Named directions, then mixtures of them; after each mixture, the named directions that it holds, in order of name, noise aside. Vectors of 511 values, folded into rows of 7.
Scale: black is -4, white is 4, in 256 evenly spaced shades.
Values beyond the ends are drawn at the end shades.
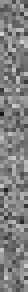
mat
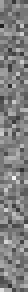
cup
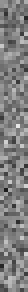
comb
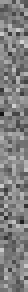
mat.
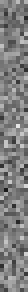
comb.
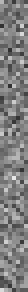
cup.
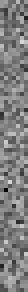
comb, mat.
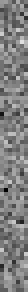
comb, mat.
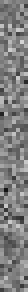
cup, mat.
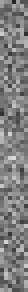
cup, mat.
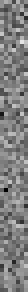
comb, mat.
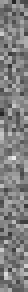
cup, mat.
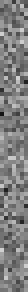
mat.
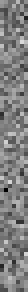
comb, mat.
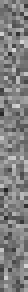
mat.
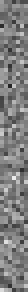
cup.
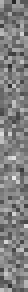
cup, mat.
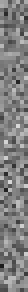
comb.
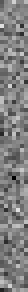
cup.
